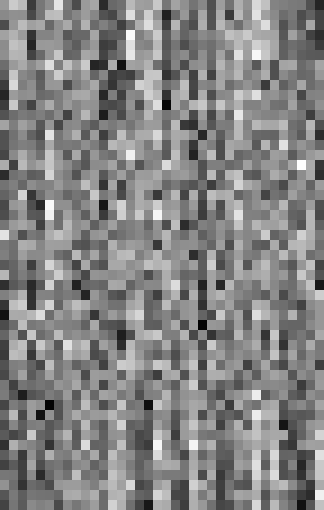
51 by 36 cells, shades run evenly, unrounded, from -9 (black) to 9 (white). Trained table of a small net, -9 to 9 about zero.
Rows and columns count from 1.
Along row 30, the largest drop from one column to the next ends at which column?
4
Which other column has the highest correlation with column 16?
3
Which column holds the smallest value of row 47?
34
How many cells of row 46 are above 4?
5
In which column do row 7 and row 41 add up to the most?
10
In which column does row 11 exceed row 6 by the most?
22
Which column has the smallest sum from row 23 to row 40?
23
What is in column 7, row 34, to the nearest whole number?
4
